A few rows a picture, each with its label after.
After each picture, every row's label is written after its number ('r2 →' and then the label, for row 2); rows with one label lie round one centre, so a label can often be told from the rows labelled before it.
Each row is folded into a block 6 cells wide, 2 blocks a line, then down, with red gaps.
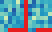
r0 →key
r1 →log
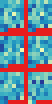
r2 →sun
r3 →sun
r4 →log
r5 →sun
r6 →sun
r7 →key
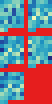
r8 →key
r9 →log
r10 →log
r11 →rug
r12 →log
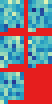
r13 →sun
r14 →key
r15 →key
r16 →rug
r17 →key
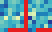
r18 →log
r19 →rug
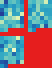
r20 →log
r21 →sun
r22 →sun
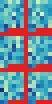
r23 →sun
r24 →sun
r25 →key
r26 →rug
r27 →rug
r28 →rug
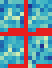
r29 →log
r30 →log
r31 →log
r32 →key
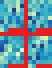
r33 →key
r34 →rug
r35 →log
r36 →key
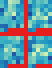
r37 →sun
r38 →log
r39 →sun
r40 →log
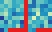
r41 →rug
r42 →log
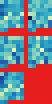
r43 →log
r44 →rug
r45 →sun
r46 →sun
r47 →log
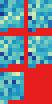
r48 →log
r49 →rug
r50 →rug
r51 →rug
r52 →key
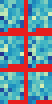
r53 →rug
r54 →log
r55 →rug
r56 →rug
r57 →rug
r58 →sun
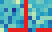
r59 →key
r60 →rug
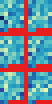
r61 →rug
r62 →log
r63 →rug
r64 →rug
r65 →rug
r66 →log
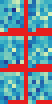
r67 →key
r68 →log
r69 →sun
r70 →log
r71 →sun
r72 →key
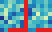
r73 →rug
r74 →log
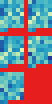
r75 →log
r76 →log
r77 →log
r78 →rug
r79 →rug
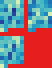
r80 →key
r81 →log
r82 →key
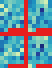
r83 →rug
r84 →key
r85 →log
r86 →key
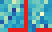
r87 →key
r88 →sun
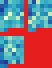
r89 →log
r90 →log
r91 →sun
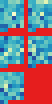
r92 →sun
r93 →sun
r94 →log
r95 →rug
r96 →rug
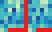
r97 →key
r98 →key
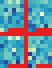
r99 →key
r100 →sun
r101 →sun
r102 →rug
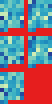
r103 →rug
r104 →log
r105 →rug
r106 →log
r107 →rug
